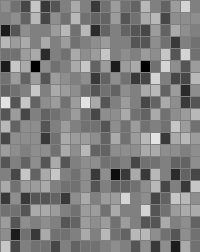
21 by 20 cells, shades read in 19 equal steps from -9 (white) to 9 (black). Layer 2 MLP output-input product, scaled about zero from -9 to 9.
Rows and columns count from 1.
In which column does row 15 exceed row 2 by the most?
12
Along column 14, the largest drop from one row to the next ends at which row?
15
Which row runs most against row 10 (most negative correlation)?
9
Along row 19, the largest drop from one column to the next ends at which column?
17
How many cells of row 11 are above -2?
15
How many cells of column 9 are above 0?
5
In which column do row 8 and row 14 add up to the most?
19
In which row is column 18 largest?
21
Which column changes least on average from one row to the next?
8
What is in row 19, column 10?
-1
